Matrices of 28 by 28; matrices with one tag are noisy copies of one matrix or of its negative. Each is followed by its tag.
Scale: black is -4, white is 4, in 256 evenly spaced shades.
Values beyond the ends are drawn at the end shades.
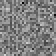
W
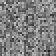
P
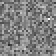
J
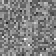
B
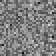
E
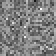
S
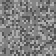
S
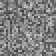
E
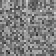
S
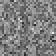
J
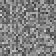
W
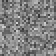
S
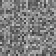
S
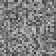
E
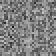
B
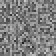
W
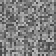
P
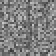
B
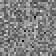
B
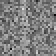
J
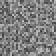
W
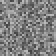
E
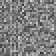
W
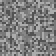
P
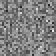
E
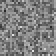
P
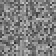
J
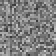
W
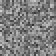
S
